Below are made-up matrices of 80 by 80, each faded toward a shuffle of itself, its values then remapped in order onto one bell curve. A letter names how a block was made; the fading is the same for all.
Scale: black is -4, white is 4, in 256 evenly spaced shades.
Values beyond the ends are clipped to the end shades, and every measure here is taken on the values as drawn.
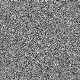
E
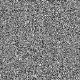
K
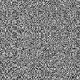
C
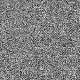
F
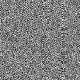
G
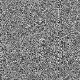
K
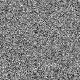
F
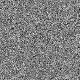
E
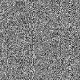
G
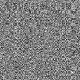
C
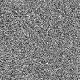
F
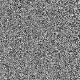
K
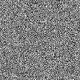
F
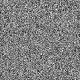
F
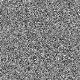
K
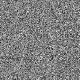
E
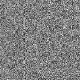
G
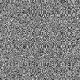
C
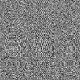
C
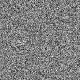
F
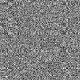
C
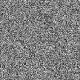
F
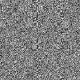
G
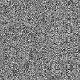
G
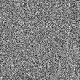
F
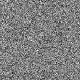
F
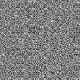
C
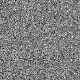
K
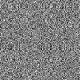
C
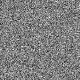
E
